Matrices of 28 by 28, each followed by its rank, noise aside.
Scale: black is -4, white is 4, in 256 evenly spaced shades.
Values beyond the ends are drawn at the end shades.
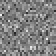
eight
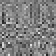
four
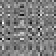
two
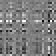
two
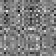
three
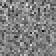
eight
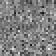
eight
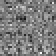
six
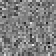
six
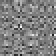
three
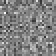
six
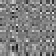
two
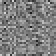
four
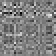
three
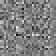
four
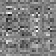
three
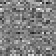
six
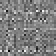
four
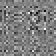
three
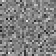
eight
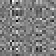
three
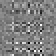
two
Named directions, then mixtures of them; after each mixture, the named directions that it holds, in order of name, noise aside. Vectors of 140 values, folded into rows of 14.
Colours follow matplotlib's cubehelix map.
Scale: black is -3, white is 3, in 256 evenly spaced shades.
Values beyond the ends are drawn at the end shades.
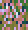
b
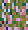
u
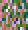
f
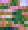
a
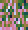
a, f.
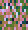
b.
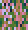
b, u.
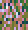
b.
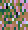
b.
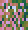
b, f.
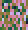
f, u.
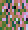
f.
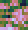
a.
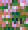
a, f.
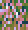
b.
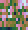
a, f.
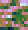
a.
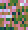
a, b.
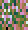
a, u.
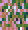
f.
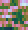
a.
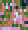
a, b.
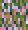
f, u.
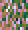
f.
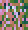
b, f.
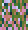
f, u.
